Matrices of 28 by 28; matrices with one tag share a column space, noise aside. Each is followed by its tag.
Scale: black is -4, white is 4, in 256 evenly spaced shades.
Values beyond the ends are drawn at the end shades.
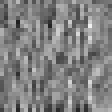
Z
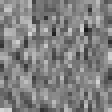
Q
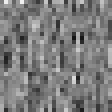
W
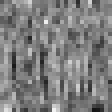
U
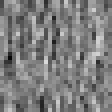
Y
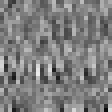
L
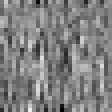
U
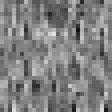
Z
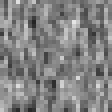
Z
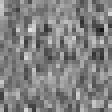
Q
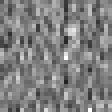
Q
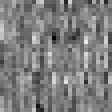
W
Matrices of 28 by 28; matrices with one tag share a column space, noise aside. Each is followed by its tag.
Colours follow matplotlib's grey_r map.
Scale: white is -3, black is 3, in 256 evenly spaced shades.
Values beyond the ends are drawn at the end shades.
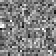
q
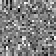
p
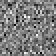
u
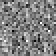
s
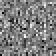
q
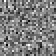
p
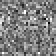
u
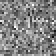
q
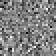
p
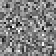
s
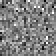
p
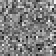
p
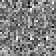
p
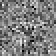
s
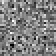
p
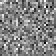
p
